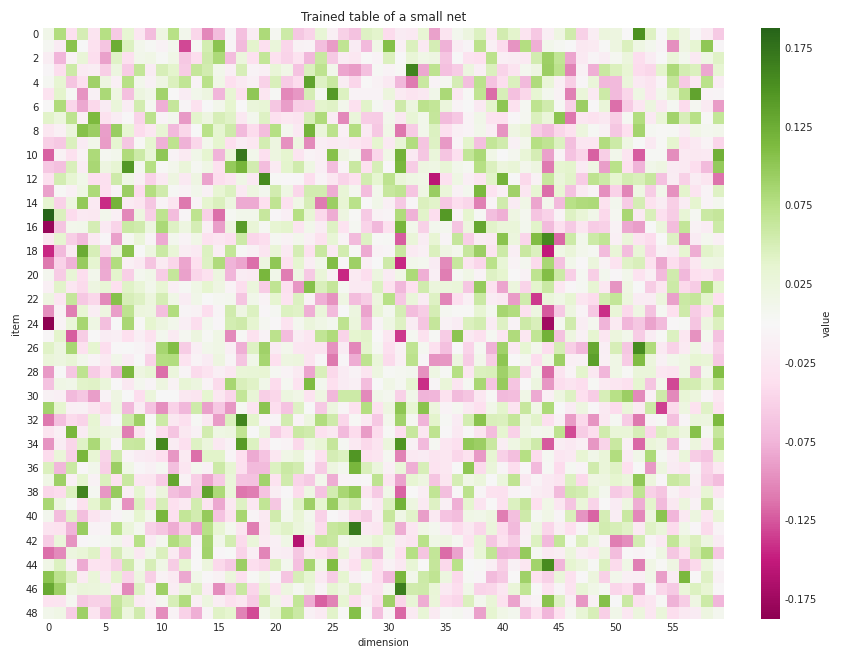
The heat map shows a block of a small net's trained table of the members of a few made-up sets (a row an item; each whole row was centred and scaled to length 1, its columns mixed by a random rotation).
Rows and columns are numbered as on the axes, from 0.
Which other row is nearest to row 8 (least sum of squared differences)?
38
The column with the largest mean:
6
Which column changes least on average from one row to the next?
29
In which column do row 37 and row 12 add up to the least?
34
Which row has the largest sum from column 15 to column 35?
39
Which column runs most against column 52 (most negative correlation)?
17
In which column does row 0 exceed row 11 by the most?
52
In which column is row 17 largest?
44
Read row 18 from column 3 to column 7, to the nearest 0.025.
0.125 0.05 -0.05 0.025 0.1
